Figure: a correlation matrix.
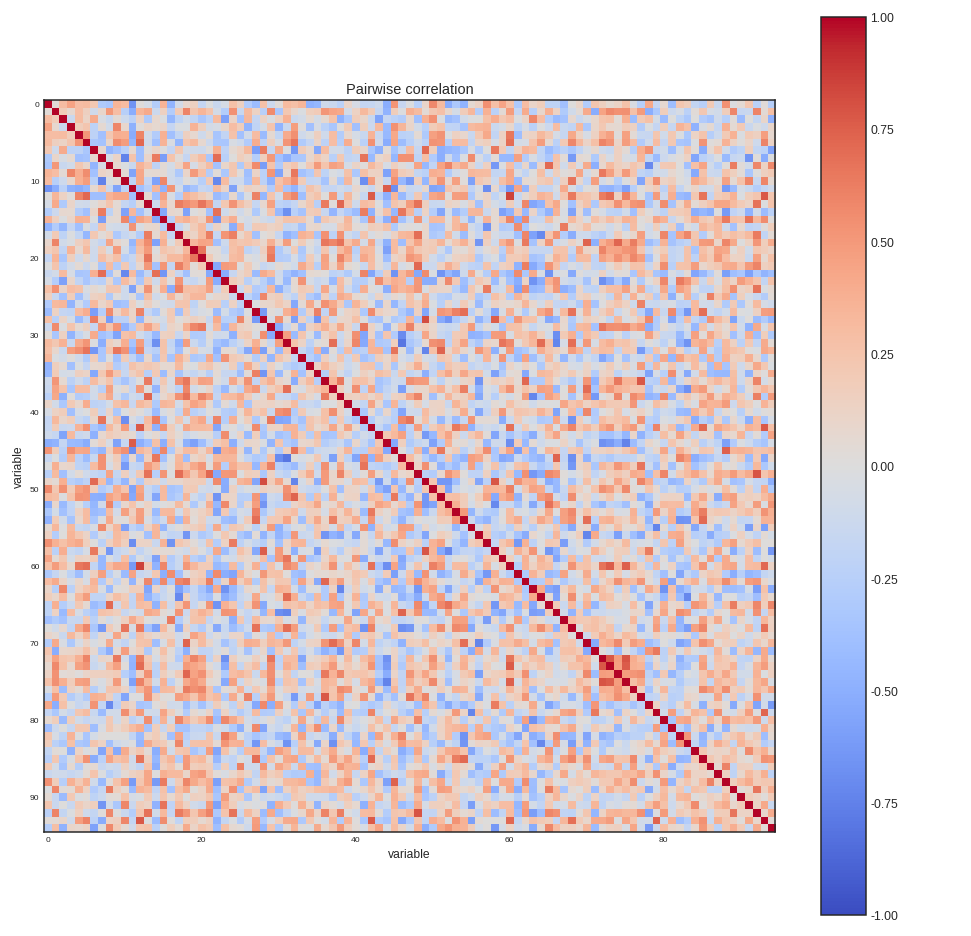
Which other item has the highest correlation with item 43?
23
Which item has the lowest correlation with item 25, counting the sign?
81
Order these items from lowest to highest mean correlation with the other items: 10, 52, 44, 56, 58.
44, 56, 58, 52, 10
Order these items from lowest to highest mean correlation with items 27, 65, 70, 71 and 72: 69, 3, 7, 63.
7, 3, 63, 69
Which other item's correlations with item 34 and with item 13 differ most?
88
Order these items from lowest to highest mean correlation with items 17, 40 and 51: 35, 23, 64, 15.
35, 64, 23, 15
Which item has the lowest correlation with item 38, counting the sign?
63
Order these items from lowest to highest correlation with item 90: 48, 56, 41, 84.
41, 84, 56, 48
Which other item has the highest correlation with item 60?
12
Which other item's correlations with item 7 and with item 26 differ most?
84
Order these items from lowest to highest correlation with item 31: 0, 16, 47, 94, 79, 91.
47, 16, 79, 94, 91, 0
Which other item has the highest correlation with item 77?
36
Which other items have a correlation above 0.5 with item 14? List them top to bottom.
7, 22, 41, 46
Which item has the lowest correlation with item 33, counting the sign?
72
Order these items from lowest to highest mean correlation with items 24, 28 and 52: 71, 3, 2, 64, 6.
64, 71, 2, 3, 6
